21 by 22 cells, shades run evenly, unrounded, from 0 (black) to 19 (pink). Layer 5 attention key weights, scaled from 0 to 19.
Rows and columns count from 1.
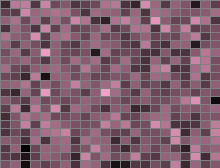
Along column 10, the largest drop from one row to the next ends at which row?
7
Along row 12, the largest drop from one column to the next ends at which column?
6
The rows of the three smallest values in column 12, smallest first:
21, 18, 4
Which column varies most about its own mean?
3
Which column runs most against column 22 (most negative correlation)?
19
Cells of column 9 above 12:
5
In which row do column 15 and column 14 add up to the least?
14
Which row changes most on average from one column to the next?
1
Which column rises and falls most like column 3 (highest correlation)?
12
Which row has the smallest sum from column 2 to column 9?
20
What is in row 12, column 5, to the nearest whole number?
18
